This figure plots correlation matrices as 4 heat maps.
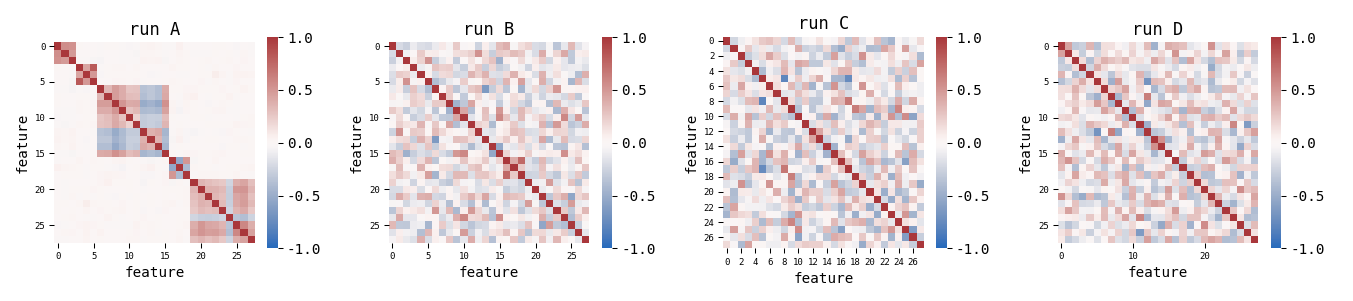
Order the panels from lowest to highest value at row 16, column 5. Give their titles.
run C, run D, run A, run B
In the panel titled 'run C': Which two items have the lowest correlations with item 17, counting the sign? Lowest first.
5, 13
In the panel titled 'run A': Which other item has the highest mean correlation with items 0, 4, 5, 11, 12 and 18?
3
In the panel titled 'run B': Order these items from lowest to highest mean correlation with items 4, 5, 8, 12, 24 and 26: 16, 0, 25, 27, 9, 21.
25, 0, 9, 27, 16, 21
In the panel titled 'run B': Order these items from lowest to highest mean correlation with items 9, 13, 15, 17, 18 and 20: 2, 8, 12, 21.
8, 2, 12, 21
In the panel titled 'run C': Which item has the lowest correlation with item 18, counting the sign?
23
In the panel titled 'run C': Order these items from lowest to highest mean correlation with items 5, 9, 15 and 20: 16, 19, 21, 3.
3, 16, 21, 19
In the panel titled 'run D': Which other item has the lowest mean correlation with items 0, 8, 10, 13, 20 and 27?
9
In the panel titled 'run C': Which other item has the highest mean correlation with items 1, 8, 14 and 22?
17
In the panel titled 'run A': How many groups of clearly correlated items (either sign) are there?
5
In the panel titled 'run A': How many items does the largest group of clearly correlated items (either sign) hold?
10
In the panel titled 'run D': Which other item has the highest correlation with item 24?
11
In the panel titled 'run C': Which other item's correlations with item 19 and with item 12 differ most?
6
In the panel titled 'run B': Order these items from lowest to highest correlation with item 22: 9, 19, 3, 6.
3, 9, 6, 19
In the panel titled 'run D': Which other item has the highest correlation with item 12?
7
